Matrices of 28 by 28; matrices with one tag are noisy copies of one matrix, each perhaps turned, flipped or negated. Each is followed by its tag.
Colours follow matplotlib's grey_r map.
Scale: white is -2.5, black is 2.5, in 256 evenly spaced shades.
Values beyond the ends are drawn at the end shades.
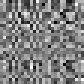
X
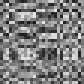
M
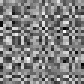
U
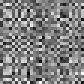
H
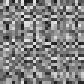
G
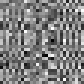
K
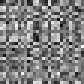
G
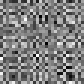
H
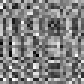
M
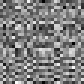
K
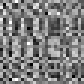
M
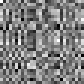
K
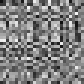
G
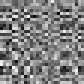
X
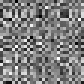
H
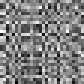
G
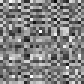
K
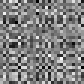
H
